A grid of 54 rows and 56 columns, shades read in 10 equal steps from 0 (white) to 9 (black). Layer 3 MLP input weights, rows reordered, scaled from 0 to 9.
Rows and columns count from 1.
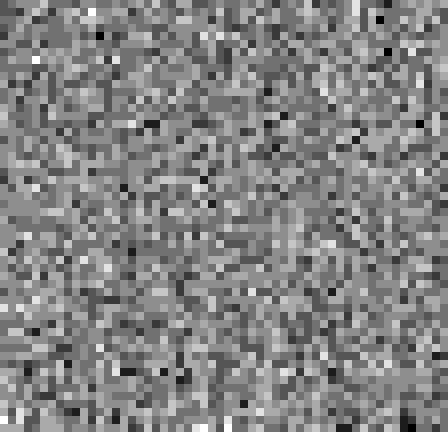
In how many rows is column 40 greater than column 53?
30
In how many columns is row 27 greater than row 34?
17
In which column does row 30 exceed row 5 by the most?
28
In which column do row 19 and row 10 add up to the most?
35
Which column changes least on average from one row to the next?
22
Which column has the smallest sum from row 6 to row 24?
55
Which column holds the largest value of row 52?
10
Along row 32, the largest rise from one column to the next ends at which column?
2
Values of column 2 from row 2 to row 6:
6 5 5 4 4
